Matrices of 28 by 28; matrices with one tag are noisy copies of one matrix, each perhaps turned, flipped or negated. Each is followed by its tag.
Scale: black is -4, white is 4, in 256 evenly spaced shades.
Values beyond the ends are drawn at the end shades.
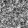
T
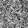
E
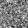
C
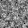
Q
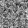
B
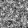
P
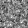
P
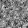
Q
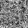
B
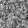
T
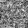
B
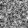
T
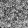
E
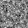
P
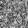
T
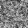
T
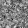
C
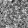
C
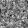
B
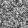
T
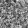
C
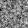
T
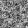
Q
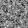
P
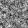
Q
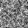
T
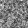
T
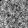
E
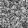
B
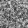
E
